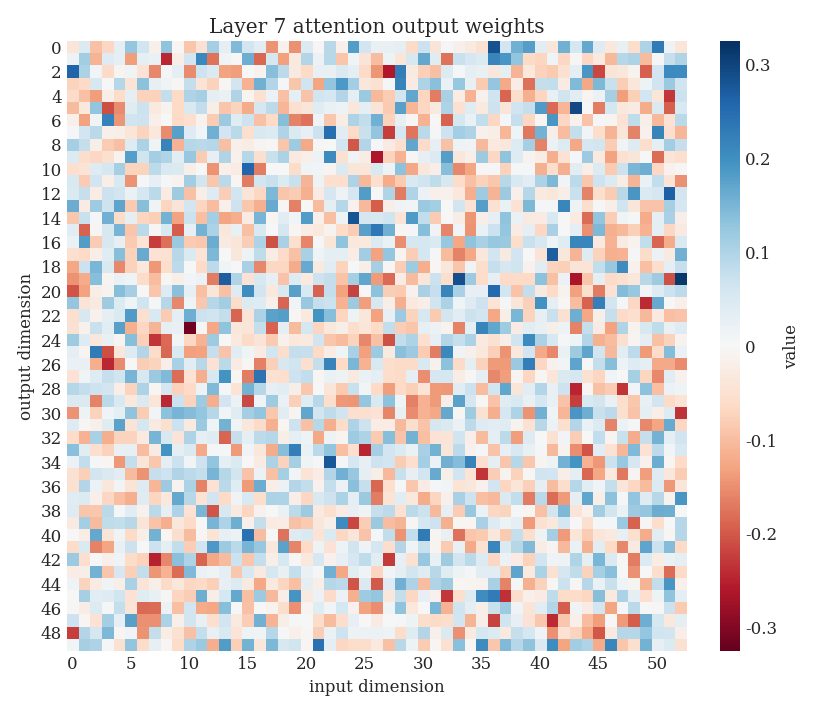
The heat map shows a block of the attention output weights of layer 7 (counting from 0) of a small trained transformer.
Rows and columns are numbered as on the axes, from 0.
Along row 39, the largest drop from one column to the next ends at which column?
24
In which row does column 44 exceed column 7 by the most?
16
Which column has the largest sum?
22
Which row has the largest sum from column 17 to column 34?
34
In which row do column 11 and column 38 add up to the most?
1
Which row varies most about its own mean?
19
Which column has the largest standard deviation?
43
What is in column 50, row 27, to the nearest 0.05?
-0.15
